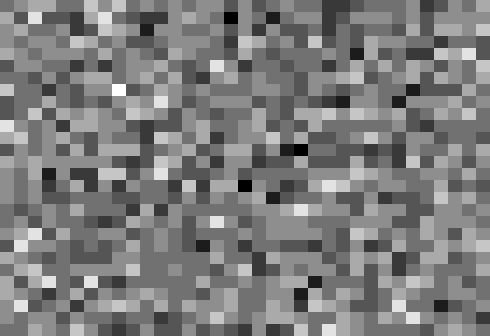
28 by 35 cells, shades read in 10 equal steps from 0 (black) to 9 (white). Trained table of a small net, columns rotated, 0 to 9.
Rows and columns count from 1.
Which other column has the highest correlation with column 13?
18
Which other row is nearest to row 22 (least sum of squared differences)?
19
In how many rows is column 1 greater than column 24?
16
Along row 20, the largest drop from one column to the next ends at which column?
4
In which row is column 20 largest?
12
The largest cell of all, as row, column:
8, 9
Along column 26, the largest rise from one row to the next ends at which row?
6
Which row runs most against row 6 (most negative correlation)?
5
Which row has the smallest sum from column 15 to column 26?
21
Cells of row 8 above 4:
12
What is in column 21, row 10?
3
